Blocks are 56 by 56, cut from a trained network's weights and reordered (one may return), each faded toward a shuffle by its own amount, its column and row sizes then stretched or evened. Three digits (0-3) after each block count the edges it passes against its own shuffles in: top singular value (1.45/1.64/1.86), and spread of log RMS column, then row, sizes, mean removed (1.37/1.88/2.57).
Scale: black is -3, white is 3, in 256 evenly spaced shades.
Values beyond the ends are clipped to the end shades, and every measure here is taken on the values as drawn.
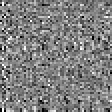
3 2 2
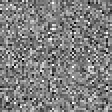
1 2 0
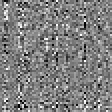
3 3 1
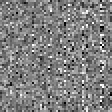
0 3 0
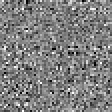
1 2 2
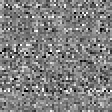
0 0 3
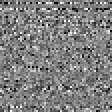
1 0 3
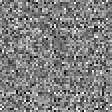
3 1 2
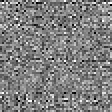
3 1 2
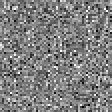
2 2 1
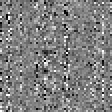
0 3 1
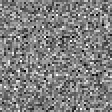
1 0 1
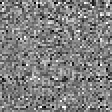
0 1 2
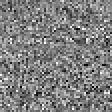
1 0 2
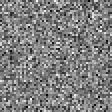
0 0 0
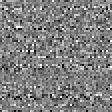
1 0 3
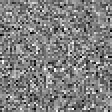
0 0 1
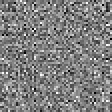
3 2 1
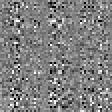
3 3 2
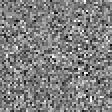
0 1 1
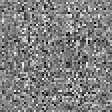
2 2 1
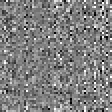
1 3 1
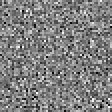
0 0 1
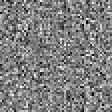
2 2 0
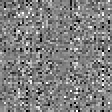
0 3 2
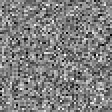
2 0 1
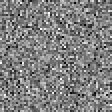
1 0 1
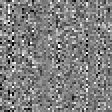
1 3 0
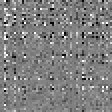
0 3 3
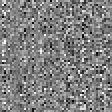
3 3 0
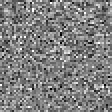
1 0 1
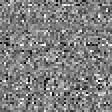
1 1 3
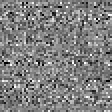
1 0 3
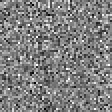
0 1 0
